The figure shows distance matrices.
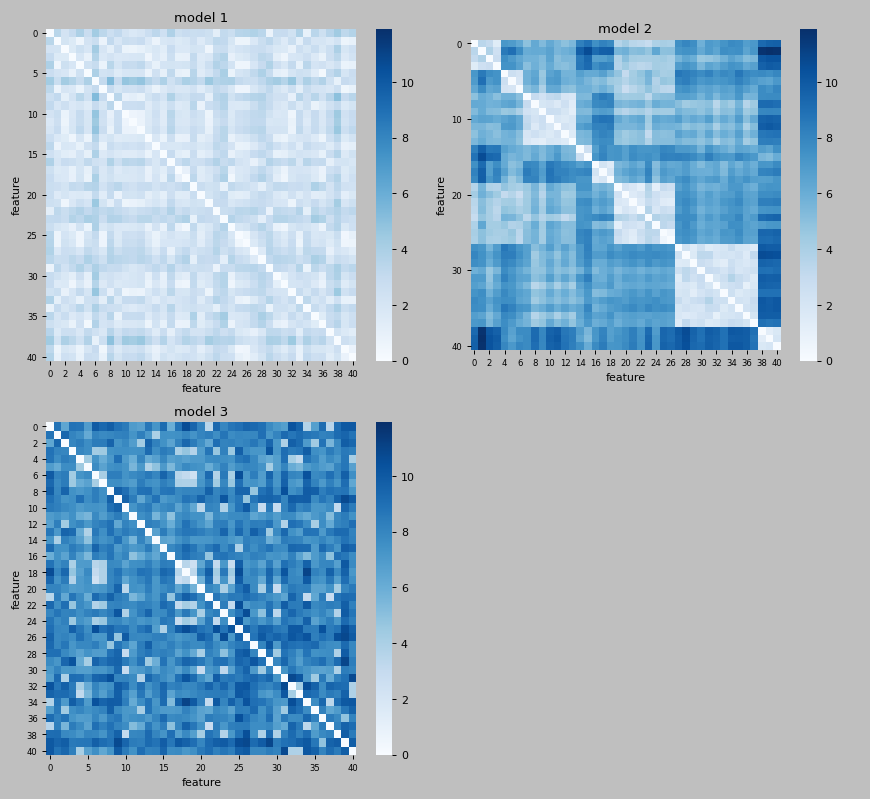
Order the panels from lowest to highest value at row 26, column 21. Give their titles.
model 2, model 1, model 3
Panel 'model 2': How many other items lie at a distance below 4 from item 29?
10
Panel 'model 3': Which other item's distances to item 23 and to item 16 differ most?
38
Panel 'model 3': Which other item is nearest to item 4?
33
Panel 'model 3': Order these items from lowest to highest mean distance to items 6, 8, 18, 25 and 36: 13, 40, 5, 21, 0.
5, 40, 13, 21, 0
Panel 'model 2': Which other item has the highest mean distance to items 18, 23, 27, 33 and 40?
1
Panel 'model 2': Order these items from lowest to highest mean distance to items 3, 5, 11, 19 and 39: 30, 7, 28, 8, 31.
7, 8, 30, 31, 28
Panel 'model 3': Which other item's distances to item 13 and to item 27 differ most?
29
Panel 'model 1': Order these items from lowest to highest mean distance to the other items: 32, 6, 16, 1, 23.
1, 32, 16, 23, 6
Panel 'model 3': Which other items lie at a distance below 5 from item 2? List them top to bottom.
12, 31, 35
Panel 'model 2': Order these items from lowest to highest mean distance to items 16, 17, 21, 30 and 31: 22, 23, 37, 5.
37, 22, 5, 23
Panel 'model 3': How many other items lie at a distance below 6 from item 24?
7
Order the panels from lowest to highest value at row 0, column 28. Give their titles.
model 1, model 2, model 3
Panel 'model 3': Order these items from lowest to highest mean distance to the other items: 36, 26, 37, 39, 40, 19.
19, 37, 36, 40, 26, 39
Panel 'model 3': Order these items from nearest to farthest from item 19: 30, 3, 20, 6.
6, 3, 20, 30
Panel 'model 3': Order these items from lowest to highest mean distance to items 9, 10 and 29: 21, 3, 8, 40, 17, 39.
17, 21, 3, 40, 8, 39
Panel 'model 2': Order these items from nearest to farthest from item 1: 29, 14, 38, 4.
29, 4, 14, 38
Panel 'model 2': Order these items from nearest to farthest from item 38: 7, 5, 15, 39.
39, 15, 5, 7
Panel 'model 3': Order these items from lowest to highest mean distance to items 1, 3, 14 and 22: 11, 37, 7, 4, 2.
7, 11, 4, 37, 2
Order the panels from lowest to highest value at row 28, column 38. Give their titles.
model 1, model 3, model 2
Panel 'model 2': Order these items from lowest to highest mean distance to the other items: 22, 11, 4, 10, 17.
22, 11, 10, 4, 17
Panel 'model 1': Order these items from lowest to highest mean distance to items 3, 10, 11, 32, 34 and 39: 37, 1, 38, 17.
17, 1, 37, 38
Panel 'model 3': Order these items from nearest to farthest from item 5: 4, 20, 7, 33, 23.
4, 33, 7, 20, 23
